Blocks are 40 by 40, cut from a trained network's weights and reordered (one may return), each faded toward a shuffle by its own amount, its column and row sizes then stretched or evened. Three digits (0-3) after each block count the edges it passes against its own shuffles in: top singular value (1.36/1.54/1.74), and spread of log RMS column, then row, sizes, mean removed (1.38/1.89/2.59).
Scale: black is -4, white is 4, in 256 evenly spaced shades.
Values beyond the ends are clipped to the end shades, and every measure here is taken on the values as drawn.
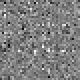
0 2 1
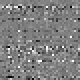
0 1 3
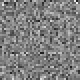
1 0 2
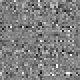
0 1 2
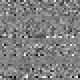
0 0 3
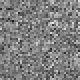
1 1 0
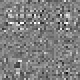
3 1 2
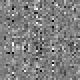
0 3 0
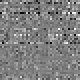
2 1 3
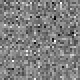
1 2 1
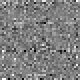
1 1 2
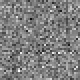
0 0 1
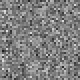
1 1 0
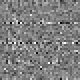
2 0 2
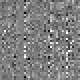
2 3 1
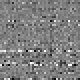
0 0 3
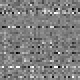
3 1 3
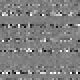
2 0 3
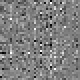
1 3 1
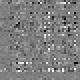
0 2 3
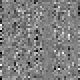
0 3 0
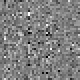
0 2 1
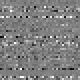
1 0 3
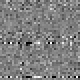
3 1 2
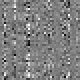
3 3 1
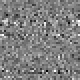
0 0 2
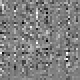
0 3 1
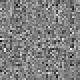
1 2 1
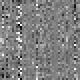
1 3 0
